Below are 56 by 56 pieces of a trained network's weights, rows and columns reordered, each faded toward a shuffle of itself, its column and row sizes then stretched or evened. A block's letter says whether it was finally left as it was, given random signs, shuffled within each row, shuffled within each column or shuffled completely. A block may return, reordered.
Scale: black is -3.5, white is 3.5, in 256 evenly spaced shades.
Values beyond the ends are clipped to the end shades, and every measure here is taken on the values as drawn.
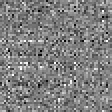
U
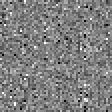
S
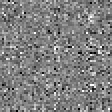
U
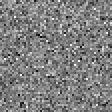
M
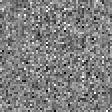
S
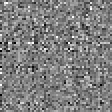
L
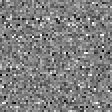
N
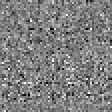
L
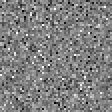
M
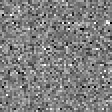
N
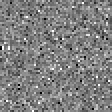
M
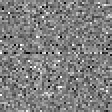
N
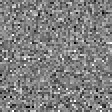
N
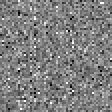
S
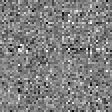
U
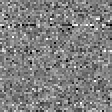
N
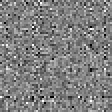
U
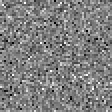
M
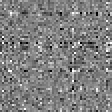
U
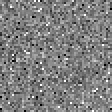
M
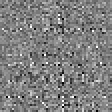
U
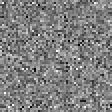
N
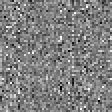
S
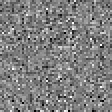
L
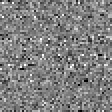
N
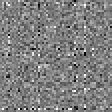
U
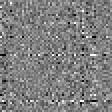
U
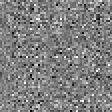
U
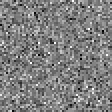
M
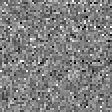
N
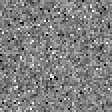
M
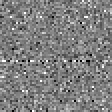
N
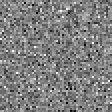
M
